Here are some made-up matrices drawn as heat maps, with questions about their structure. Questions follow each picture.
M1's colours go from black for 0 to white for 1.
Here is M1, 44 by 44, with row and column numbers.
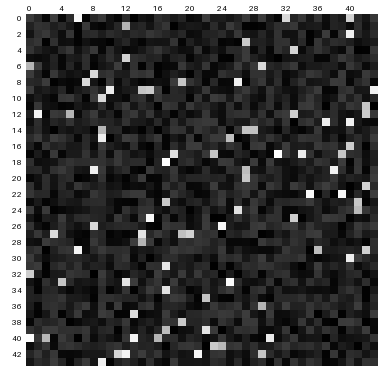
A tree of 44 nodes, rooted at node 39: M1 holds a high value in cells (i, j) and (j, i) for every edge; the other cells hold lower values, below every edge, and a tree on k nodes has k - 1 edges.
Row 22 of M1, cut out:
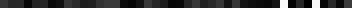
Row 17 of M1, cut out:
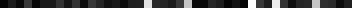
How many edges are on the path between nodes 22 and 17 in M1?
2
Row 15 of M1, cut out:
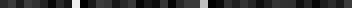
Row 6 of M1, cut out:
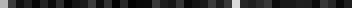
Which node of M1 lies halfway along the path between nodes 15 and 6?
12
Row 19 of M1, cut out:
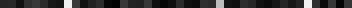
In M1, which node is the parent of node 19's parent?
26
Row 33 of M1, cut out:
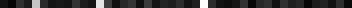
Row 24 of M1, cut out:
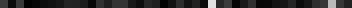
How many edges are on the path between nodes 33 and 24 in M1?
9
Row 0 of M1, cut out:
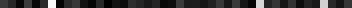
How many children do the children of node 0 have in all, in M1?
4
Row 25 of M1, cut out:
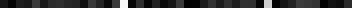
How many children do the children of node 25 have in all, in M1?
2
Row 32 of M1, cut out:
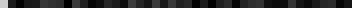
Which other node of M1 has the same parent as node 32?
40
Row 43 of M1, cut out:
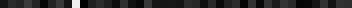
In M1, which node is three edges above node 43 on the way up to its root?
27
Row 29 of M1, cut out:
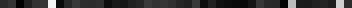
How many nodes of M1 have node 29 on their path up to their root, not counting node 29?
10
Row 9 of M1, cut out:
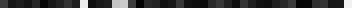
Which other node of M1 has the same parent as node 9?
28
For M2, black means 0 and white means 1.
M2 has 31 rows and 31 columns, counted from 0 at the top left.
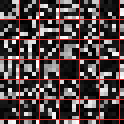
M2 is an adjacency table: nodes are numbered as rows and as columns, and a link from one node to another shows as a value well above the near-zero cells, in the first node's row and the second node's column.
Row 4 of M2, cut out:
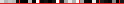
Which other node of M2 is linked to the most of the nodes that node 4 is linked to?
node 30
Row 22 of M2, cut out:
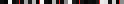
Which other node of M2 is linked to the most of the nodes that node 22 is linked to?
node 6
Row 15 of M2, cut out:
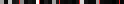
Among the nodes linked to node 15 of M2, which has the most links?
node 2
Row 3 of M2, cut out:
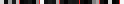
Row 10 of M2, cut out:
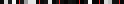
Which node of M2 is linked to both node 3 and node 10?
node 27
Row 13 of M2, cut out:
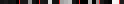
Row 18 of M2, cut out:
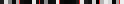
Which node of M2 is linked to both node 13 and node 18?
node 29
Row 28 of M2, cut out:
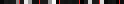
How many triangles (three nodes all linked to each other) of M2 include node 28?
7
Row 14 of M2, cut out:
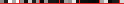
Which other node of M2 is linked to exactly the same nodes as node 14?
node 23
